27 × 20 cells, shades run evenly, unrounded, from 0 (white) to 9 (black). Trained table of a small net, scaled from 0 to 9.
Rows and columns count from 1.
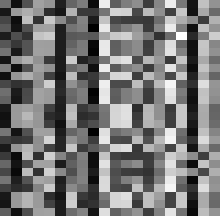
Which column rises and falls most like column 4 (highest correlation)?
19
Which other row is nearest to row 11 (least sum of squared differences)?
18
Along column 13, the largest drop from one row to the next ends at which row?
11
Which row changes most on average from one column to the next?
26
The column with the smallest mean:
10
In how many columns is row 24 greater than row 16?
9
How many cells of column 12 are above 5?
6
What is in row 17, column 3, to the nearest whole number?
6
